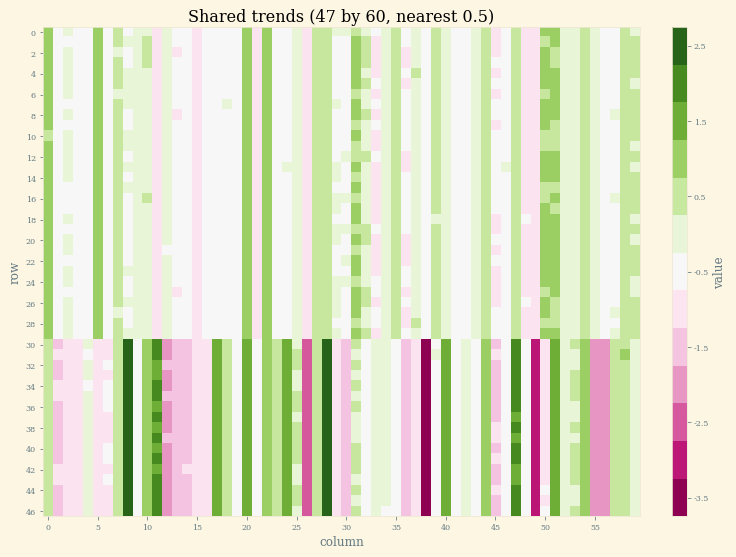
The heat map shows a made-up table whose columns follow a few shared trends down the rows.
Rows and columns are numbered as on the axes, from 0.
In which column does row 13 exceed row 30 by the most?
38
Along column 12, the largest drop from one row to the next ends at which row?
30
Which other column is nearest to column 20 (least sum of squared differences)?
51
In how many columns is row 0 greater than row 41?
24
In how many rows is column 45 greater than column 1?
4
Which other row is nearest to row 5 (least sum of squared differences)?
20
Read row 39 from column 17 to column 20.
1.5 0.5 -0.5 1.5
